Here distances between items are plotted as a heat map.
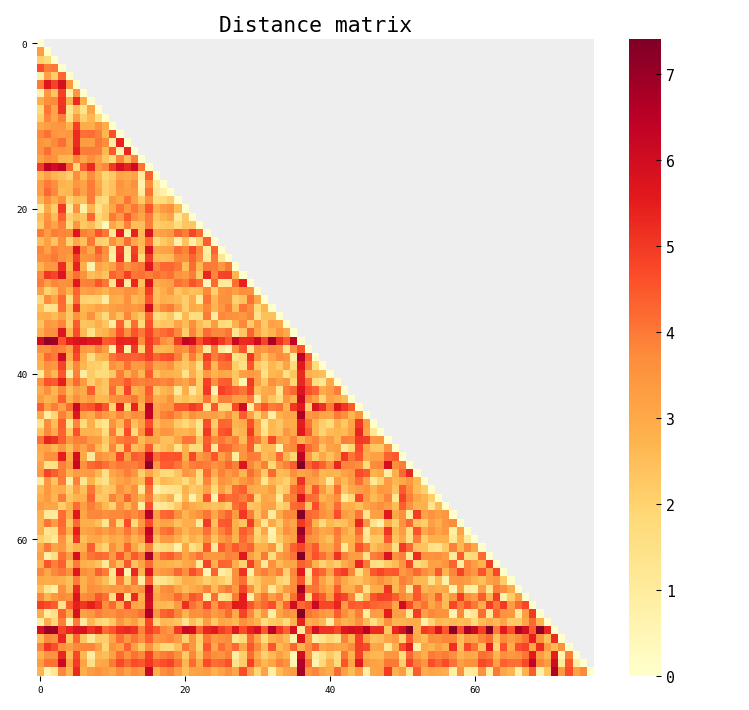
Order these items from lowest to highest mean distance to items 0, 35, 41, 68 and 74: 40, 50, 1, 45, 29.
40, 50, 45, 1, 29
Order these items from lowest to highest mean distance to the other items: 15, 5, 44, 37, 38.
37, 38, 44, 5, 15
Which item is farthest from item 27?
36
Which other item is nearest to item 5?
15
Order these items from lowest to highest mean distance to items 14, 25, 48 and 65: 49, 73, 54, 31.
54, 73, 31, 49
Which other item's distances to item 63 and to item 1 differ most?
62
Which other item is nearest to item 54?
16
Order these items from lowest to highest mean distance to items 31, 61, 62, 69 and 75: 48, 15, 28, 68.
28, 48, 68, 15
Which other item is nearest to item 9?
22
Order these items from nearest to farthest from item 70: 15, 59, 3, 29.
59, 29, 3, 15
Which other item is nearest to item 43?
30
